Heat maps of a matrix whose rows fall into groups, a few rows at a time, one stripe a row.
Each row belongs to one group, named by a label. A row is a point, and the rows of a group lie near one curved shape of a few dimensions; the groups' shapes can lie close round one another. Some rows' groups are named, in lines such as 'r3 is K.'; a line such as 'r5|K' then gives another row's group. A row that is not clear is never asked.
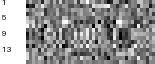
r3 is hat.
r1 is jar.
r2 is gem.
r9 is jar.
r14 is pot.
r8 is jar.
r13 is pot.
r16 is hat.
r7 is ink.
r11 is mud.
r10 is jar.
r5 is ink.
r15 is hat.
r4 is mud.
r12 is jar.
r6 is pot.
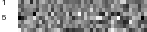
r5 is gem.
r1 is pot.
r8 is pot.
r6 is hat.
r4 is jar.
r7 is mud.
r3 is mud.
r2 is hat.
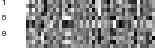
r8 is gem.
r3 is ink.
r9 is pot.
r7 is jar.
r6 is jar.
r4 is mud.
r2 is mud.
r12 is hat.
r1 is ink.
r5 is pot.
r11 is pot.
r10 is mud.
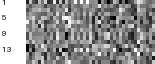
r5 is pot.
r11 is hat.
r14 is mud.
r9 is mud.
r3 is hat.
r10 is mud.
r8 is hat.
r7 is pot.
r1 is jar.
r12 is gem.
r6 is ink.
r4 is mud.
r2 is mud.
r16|pot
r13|jar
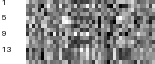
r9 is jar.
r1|pot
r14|jar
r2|jar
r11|pot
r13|jar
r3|pot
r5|pot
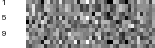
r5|jar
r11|jar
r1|jar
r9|ink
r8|mud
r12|mud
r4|ink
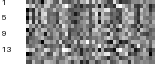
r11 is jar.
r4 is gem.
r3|gem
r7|ink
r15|ink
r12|mud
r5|gem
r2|pot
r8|gem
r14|gem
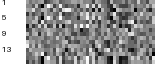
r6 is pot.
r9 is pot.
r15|jar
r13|mud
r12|ink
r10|mud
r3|pot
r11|ink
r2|jar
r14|mud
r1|hat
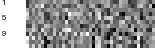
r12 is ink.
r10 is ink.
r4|ink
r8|pot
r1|gem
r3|ink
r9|jar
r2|mud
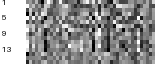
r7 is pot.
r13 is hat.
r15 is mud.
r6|jar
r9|mud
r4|gem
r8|ink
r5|ink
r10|ink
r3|gem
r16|gem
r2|pot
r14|gem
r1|jar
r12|ink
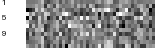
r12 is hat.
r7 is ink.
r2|mud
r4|pot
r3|gem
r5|jar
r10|mud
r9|jar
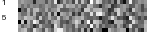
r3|gem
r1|mud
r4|hat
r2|ink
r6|gem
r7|mud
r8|pot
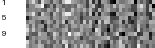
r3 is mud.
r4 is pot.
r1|pot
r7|hat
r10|gem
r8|ink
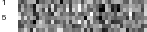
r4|mud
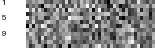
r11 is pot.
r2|jar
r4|gem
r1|hat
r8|pot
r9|gem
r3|ink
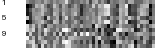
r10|ink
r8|pot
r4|gem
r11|pot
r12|pot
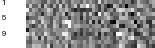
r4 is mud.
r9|pot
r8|gem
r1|mud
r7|ink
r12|hat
